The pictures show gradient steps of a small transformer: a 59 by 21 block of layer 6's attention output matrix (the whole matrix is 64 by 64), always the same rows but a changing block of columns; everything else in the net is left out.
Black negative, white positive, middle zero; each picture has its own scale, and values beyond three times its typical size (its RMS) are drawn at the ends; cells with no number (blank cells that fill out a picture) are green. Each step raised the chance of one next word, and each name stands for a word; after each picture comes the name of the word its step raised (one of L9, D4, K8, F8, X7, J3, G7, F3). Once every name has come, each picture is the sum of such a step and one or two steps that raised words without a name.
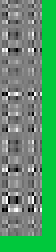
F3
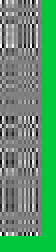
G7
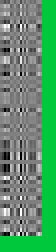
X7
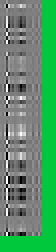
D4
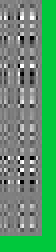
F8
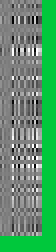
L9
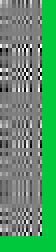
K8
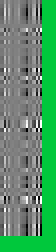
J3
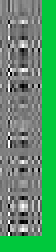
K8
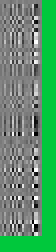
D4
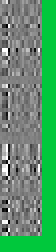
X7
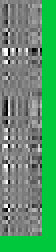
L9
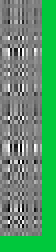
K8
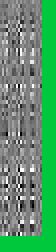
D4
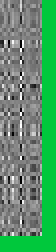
D4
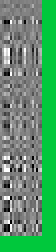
L9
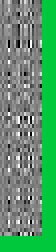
G7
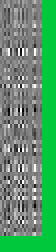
D4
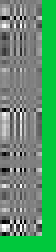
X7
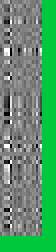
L9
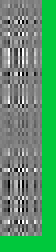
F8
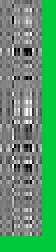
L9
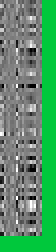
D4
